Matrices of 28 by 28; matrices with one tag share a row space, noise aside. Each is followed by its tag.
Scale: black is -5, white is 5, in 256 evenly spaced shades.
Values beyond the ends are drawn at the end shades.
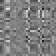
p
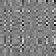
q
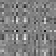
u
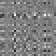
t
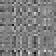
t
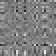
u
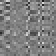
p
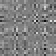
u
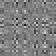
u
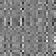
q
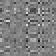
p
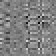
p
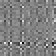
q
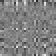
u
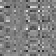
p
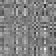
u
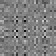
u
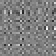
q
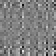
q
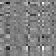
p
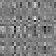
t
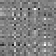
t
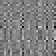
q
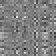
u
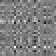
t
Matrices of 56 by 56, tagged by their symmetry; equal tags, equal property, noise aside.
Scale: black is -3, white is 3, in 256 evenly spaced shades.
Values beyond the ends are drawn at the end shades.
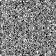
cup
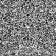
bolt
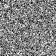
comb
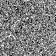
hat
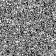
hat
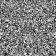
bolt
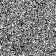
hat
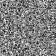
cup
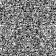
bolt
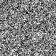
comb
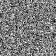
cup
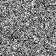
hat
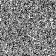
hat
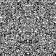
bolt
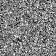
hat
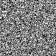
hat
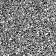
hat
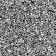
hat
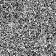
comb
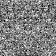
bolt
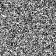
hat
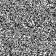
hat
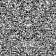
bolt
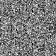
cup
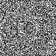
cup
